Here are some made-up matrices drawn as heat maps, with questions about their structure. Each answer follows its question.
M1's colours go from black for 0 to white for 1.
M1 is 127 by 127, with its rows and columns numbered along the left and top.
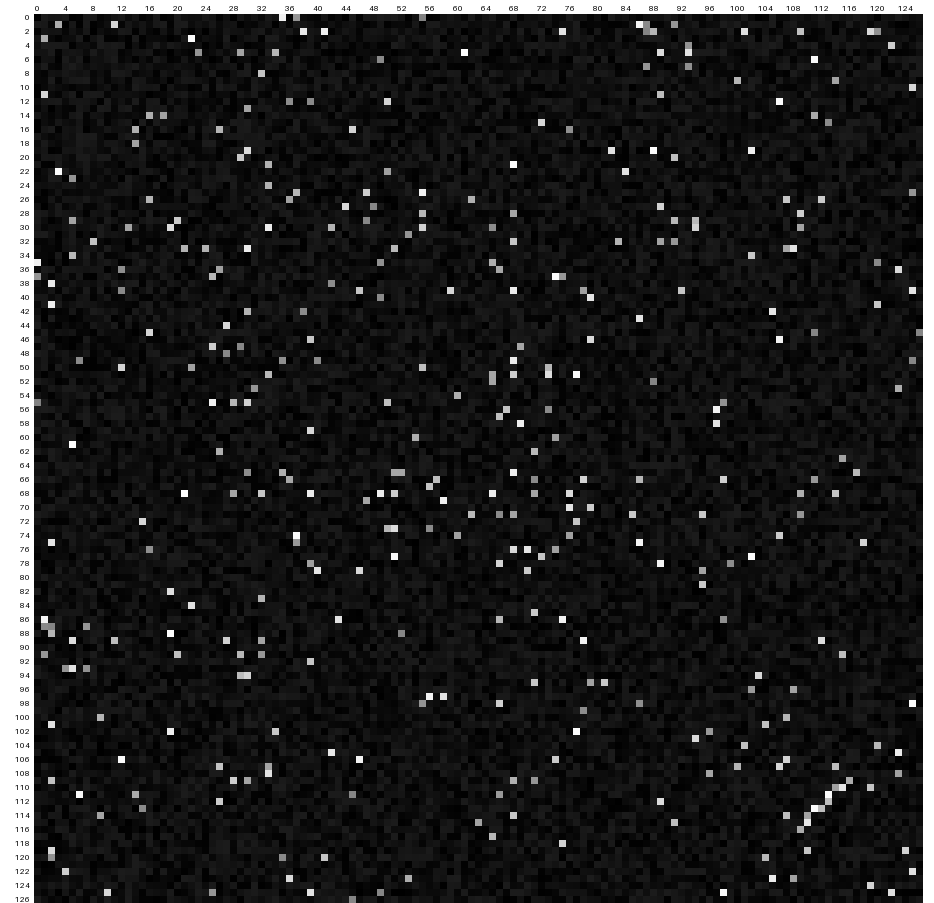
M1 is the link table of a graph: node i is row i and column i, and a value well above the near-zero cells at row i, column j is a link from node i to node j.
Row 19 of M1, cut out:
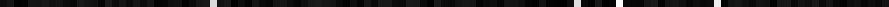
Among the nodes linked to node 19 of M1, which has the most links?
node 30
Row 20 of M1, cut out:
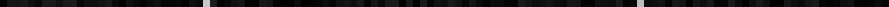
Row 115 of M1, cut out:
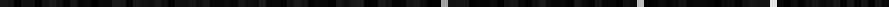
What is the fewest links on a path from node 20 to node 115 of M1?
2
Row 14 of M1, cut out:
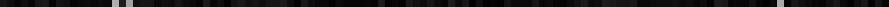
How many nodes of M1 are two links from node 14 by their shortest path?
6
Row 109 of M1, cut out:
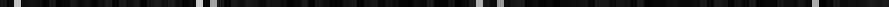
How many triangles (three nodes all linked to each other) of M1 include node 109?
2
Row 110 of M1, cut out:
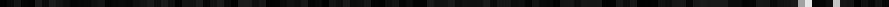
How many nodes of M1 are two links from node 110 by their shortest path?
7
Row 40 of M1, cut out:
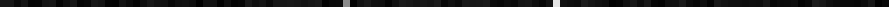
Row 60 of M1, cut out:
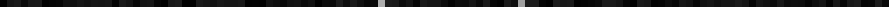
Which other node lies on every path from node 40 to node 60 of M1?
node 74
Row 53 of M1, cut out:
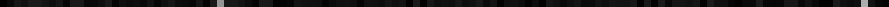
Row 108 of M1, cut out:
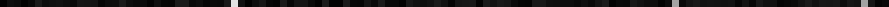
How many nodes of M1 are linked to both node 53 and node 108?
1
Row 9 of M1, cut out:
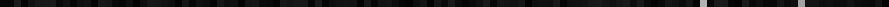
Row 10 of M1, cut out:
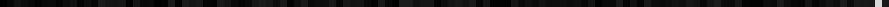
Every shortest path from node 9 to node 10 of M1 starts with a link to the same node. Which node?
node 114
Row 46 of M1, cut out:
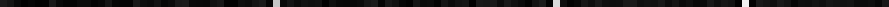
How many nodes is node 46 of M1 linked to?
3
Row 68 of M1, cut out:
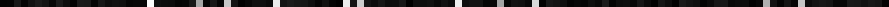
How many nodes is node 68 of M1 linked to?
11
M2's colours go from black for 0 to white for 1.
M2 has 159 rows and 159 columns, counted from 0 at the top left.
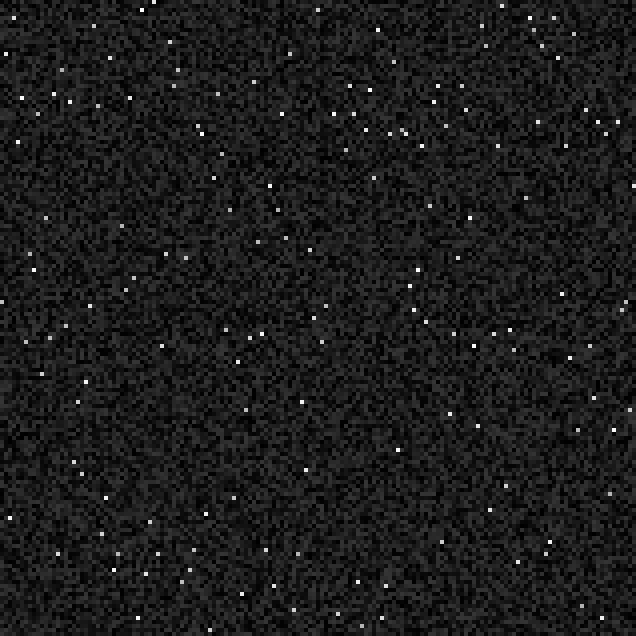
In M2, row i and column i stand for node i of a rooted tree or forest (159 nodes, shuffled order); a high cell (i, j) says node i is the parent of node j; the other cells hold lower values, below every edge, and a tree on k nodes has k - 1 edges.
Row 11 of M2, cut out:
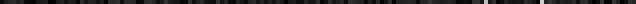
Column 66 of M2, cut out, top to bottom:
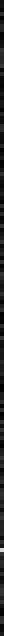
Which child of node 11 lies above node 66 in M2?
135
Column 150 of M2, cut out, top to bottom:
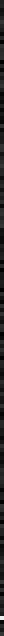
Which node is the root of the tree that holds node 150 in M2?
82
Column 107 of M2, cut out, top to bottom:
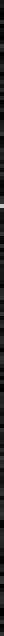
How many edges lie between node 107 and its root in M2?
9
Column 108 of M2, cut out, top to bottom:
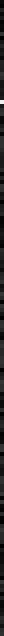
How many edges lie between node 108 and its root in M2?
9
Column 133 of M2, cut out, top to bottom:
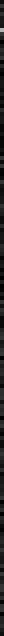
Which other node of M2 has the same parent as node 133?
94
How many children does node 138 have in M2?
5
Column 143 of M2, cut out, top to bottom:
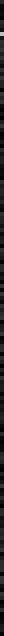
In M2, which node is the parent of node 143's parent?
67
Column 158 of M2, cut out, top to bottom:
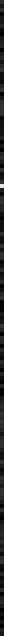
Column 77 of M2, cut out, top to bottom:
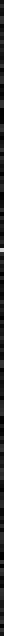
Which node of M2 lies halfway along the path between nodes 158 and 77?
148
